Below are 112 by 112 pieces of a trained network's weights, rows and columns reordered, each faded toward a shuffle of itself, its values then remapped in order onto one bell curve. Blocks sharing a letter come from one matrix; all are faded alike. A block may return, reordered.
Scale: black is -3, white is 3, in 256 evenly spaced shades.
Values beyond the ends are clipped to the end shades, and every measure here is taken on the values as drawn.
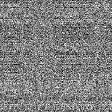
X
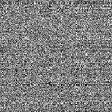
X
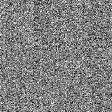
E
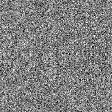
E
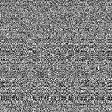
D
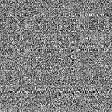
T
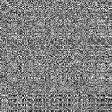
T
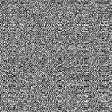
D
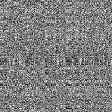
T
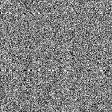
E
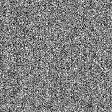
E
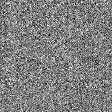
E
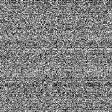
X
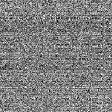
X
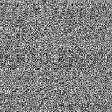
T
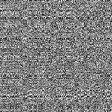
T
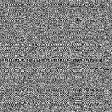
D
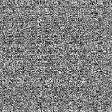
X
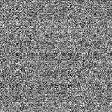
X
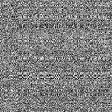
T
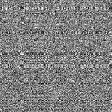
T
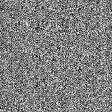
E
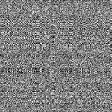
T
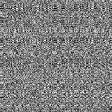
D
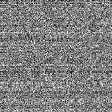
X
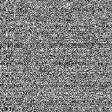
X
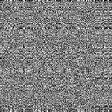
D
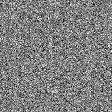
E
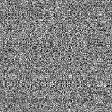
T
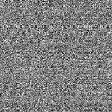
T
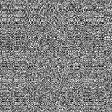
T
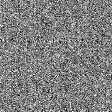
E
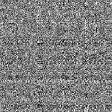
X
